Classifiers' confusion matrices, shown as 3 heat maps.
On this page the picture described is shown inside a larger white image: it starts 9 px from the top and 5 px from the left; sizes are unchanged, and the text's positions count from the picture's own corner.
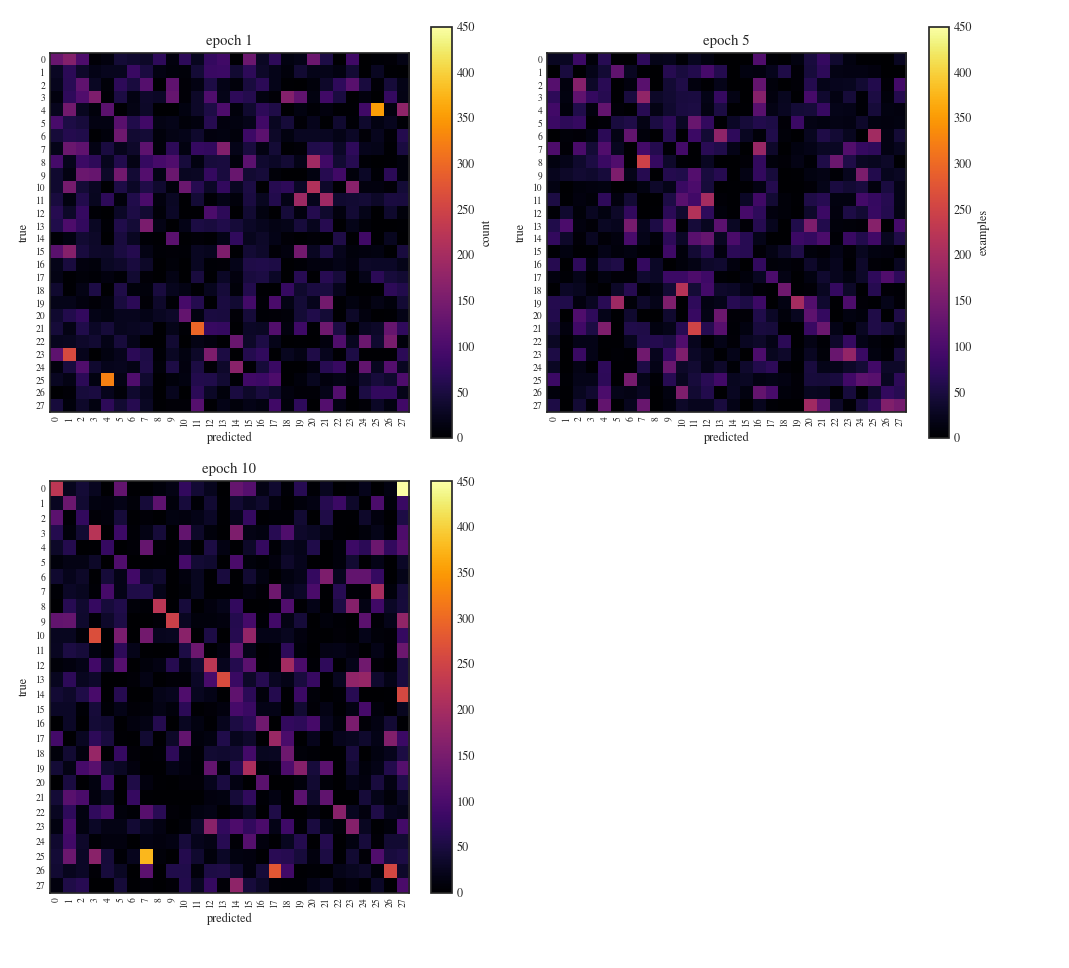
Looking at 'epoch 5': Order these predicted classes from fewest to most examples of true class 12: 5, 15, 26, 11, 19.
19, 5, 26, 15, 11
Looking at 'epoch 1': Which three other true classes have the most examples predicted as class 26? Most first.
22, 21, 24
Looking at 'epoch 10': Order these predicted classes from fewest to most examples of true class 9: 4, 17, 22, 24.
22, 4, 17, 24
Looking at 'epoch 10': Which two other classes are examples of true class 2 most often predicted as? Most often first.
0, 15
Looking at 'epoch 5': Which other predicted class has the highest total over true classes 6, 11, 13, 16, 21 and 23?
25
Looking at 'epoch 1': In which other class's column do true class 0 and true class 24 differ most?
14
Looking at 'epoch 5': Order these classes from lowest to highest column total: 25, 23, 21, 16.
23, 21, 25, 16
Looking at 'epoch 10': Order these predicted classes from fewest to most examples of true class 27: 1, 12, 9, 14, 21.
9, 21, 1, 12, 14
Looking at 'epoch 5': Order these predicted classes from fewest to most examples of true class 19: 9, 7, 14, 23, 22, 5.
22, 7, 14, 23, 9, 5
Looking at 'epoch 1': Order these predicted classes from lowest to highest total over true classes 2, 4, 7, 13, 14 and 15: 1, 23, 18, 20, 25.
18, 20, 23, 25, 1
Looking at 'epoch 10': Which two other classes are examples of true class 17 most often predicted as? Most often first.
26, 10
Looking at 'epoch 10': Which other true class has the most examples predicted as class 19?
21
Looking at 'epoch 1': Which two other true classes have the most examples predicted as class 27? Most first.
4, 25
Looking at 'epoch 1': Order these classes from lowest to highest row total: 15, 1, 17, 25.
17, 1, 15, 25
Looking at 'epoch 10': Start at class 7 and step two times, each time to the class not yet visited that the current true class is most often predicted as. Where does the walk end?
3
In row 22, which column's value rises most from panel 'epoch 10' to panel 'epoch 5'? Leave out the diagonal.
10
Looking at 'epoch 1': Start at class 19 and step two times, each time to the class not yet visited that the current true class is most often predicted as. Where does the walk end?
11
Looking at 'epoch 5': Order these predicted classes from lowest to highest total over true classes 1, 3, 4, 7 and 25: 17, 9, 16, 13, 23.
17, 9, 23, 13, 16
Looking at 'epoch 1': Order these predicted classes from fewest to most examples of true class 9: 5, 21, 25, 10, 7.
25, 10, 21, 7, 5
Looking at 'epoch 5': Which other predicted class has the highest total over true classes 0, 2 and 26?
16
